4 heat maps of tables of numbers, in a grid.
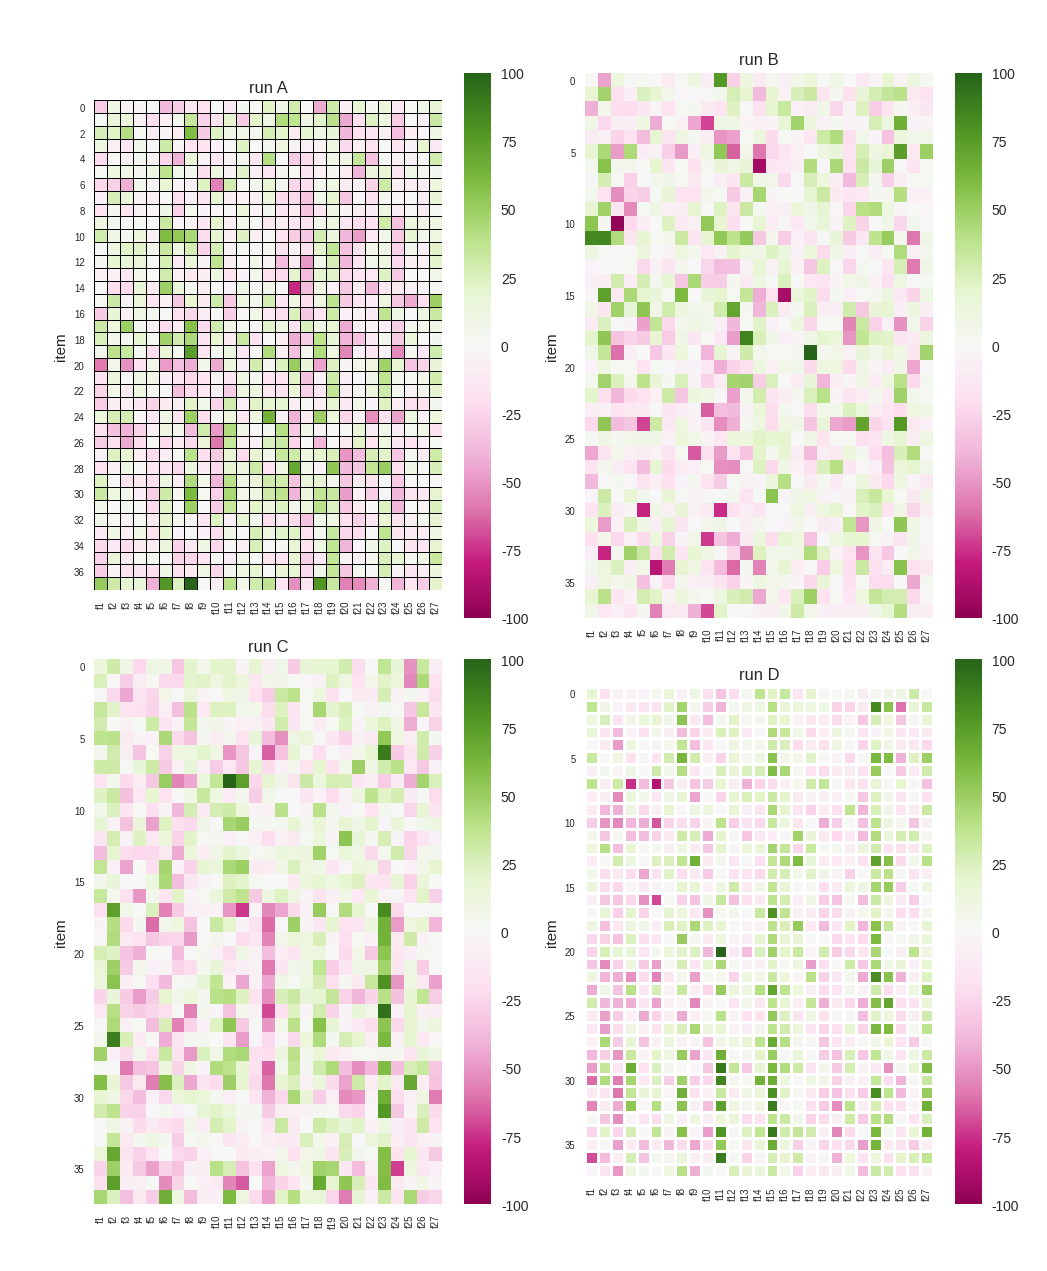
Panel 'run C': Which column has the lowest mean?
f14
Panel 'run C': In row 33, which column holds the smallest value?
f7
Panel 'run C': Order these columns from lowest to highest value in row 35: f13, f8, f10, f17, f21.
f21, f13, f8, f17, f10
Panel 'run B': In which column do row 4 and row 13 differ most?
f26
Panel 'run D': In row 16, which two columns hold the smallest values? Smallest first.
f6, f5
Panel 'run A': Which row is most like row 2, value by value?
17
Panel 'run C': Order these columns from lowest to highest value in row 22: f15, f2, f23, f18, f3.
f3, f15, f18, f2, f23
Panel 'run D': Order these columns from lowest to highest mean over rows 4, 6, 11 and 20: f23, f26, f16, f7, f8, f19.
f19, f7, f26, f16, f8, f23
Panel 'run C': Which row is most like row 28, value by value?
23
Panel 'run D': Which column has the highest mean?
f15
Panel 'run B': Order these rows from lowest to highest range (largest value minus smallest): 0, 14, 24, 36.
14, 36, 0, 24
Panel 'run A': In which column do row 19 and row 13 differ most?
f8
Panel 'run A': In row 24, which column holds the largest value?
f14
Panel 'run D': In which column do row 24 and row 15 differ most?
f9
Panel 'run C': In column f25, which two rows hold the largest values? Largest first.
29, 37
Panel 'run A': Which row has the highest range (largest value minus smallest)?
37
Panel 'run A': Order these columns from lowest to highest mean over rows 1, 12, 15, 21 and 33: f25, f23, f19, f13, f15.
f25, f15, f13, f23, f19
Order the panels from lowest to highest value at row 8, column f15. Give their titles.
run A, run B, run C, run D
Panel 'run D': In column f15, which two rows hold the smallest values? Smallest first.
7, 11
